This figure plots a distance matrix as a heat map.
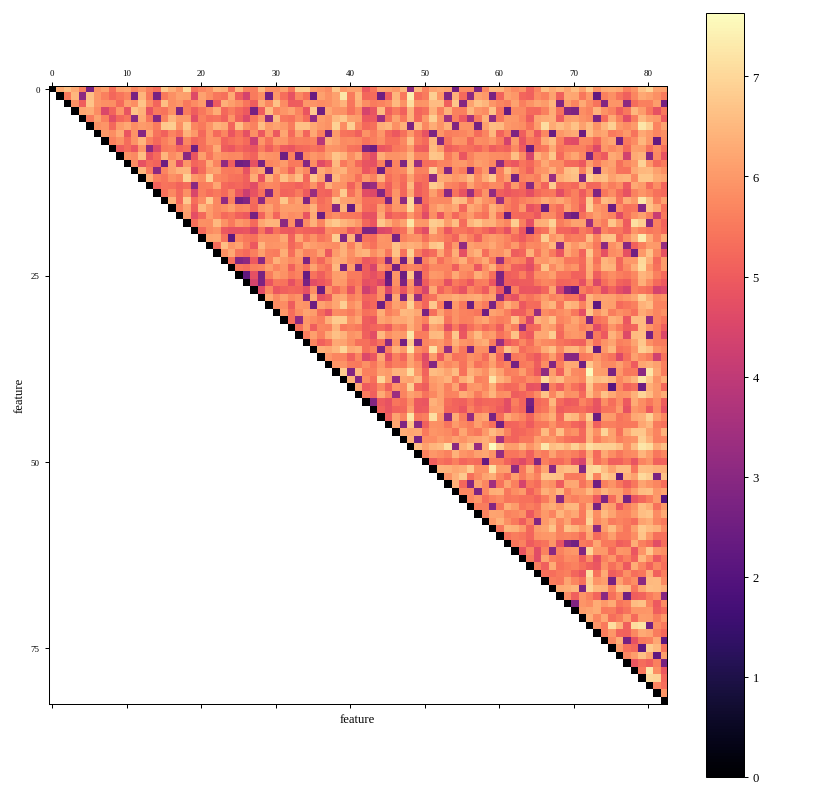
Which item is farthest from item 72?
38
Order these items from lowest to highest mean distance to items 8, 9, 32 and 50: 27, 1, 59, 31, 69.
31, 27, 1, 59, 69
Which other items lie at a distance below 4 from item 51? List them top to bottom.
6, 12, 37, 62, 67, 71
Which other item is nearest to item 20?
24
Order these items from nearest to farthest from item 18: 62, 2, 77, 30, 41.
77, 2, 41, 30, 62
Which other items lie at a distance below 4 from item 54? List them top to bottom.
0, 5, 48, 57
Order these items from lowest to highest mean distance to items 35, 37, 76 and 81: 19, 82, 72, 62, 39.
62, 19, 82, 39, 72
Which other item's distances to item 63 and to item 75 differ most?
79
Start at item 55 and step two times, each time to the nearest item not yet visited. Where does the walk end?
74
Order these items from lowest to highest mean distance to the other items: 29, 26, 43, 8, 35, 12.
26, 43, 8, 29, 35, 12
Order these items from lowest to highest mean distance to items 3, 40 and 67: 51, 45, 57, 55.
51, 45, 55, 57
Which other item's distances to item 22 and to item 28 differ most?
78
